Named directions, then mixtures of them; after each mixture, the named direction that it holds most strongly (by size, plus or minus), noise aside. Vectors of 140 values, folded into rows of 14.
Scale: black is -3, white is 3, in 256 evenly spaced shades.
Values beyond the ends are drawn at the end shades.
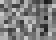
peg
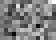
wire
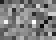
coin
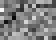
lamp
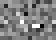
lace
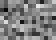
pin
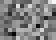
wire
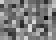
peg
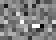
lace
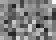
wire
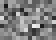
lace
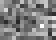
coin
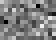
coin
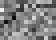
lamp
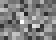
lace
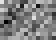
lamp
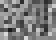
peg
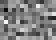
pin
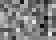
peg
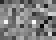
coin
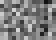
peg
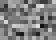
pin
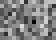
peg
